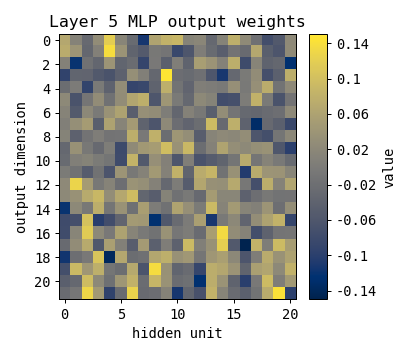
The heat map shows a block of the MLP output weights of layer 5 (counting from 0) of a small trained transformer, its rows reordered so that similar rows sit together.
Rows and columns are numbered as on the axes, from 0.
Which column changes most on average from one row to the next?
20
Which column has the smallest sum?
16
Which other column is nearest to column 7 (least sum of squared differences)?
11
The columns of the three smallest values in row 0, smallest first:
7, 18, 19
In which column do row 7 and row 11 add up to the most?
13
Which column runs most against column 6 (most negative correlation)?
12
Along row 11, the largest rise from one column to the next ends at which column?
17
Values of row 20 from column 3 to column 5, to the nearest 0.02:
0.02 -0.02 0.04
